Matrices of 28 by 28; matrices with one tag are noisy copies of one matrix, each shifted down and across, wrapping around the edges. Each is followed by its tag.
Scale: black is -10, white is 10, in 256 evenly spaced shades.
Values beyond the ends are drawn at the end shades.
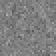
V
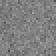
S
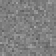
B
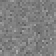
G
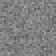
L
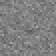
B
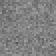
S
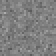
G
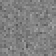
G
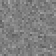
B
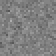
V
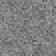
B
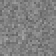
G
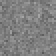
G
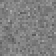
L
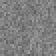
L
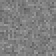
B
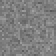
B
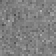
S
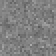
B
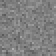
B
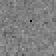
S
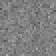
G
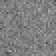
S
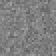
G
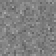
G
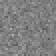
G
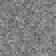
L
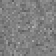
G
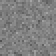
B
